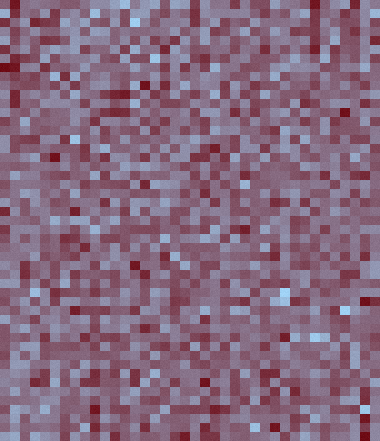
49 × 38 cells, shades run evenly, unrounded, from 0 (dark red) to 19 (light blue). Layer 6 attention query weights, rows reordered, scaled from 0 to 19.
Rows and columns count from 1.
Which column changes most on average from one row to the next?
14
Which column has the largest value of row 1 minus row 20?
37
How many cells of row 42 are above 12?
7
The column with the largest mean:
29
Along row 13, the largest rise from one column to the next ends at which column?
36
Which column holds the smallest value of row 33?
6
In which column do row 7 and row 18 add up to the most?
16
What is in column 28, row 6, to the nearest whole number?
10
